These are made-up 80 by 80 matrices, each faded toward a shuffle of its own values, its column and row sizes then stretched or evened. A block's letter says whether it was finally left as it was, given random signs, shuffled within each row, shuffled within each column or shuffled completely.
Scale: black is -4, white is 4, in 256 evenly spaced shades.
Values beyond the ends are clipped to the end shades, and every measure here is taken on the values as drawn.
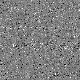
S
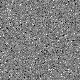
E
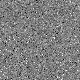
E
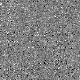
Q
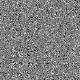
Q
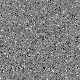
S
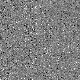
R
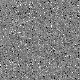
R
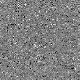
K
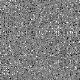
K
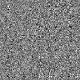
K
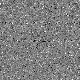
S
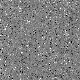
R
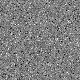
E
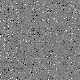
Q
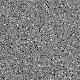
E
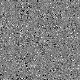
Q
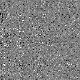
Q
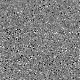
S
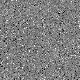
R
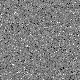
E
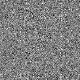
Q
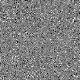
K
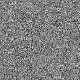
K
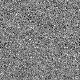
S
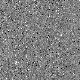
R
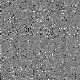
K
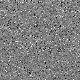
S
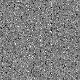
R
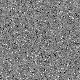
E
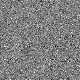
S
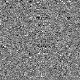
K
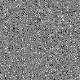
Q
